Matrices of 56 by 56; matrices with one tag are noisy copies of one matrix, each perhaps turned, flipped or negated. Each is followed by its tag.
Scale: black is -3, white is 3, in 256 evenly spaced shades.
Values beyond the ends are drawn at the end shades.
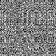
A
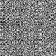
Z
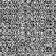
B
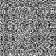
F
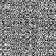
B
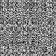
B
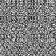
Z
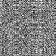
A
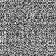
A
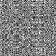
A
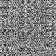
B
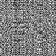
A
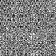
Z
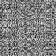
B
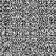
B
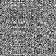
A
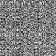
Z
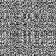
A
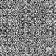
B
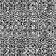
B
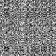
B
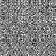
Z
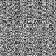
F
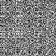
Z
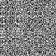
Z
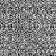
F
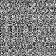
F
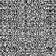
B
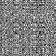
A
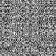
B
